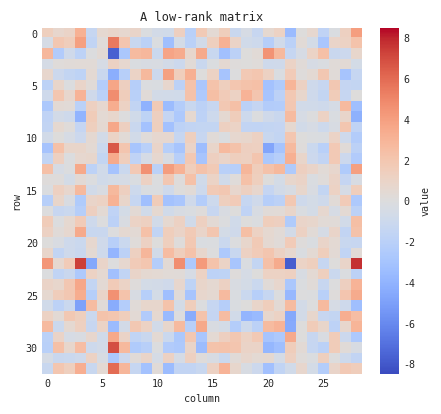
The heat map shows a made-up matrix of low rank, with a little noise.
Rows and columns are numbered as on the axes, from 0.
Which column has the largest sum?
6
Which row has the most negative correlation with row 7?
13
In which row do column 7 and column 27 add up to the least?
4
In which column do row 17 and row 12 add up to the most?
22
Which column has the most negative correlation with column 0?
17
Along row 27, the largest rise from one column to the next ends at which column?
14
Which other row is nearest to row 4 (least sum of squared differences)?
21
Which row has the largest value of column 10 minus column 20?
11
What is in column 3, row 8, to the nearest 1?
-4
